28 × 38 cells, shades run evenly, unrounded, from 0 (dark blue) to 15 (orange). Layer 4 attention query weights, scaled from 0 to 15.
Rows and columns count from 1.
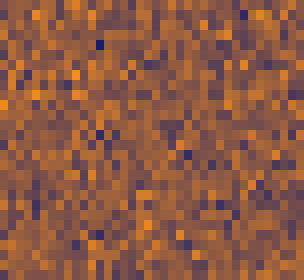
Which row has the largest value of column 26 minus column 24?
3
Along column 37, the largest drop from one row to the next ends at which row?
2
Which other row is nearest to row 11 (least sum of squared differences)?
4
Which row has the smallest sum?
21
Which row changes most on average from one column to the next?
8
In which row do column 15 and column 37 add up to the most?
11
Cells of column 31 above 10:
4
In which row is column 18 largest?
20
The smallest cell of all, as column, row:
13, 5
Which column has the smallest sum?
17
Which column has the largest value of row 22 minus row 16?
24
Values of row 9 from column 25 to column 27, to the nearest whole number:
7 10 6
